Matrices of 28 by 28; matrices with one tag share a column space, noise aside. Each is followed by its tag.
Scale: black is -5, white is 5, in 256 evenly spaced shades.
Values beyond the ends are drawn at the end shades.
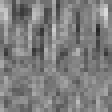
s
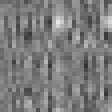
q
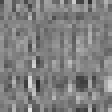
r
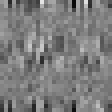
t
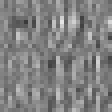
q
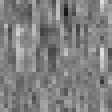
s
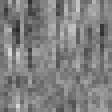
s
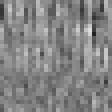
s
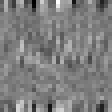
t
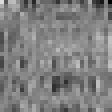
r
